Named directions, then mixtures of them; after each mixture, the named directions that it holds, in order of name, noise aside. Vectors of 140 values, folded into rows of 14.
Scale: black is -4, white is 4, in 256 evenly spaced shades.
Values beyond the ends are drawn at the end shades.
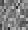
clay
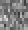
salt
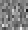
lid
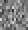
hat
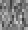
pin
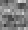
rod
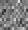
clay, hat, lid.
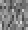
clay, pin.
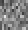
clay, salt.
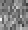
hat, lid, salt.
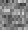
rod.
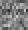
hat, lid, rod.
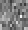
pin, salt.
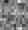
hat, lid, rod.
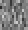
pin.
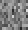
lid, pin.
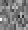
hat, rod, salt.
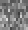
salt.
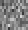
clay, salt.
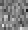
clay, lid, salt.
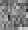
lid, rod, salt.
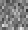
lid.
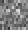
clay, rod.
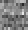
clay, rod.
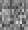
hat, lid, pin.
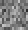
clay, hat, lid.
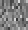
clay, hat, pin.
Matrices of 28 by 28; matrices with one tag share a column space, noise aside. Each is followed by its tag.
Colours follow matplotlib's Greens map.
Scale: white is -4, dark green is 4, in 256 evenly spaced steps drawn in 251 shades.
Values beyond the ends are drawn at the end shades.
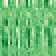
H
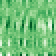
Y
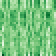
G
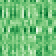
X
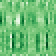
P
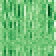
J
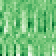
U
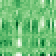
Y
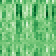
J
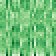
G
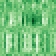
P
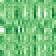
X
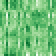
G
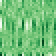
Y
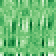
Y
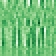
H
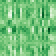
X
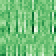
U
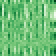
J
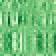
P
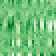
Y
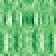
P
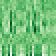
U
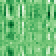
J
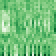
U
